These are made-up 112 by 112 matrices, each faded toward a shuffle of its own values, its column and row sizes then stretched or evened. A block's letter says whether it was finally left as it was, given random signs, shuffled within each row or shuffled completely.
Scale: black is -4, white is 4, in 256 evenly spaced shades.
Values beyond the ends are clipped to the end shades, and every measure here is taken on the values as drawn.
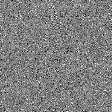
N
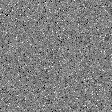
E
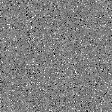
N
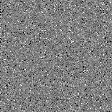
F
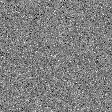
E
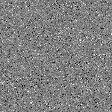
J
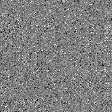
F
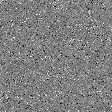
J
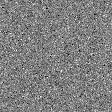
E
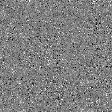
F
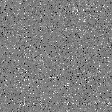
N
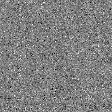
N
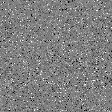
N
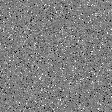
E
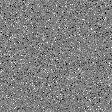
J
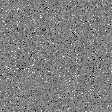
N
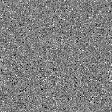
F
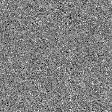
N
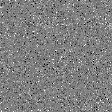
F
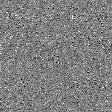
F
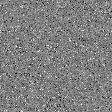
J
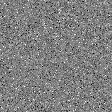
E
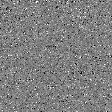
J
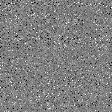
F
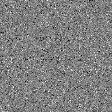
N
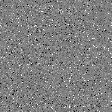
F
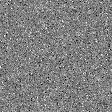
E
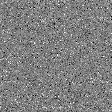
J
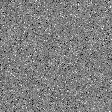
E
